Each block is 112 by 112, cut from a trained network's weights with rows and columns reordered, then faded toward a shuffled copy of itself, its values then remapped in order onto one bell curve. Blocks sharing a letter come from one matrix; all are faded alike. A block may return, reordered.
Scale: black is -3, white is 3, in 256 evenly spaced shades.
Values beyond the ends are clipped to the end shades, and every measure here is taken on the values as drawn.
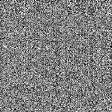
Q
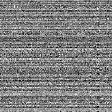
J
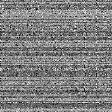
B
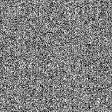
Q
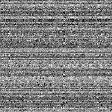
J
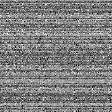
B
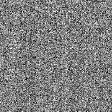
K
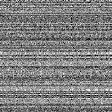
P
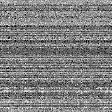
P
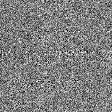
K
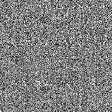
K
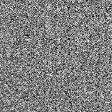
K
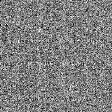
Q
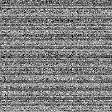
B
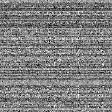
B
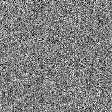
K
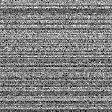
P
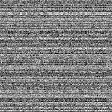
P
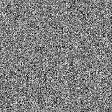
K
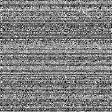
B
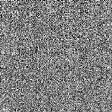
Q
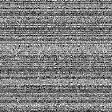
P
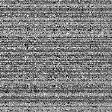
B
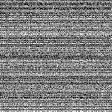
P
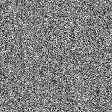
K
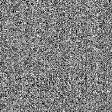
Q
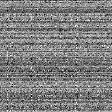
B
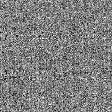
K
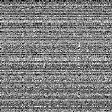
J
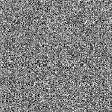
Q
